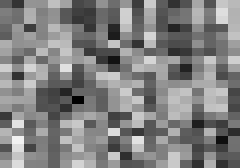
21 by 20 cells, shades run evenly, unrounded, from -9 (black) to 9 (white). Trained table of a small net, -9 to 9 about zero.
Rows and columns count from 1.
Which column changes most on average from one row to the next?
10
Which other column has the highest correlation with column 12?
14
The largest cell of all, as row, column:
18, 2
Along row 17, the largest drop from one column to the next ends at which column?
11
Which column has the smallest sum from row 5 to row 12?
16
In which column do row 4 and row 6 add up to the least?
15
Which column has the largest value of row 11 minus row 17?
12
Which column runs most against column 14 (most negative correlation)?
5
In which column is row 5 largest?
13
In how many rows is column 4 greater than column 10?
12
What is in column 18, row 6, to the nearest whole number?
-2
